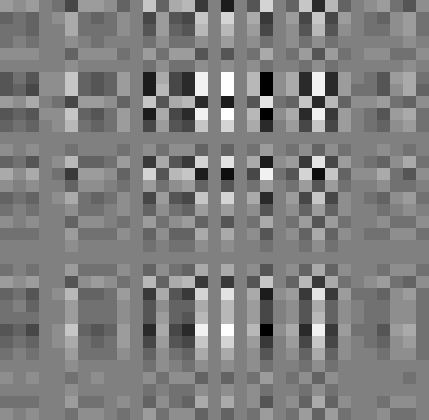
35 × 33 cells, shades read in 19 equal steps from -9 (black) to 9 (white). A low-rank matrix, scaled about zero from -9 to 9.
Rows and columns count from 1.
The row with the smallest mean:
8
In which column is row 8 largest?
18
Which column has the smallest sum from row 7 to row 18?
21
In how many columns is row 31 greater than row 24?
11
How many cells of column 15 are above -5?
29
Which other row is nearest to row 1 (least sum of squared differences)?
9
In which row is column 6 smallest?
15
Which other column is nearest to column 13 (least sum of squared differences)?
32
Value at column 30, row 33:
0
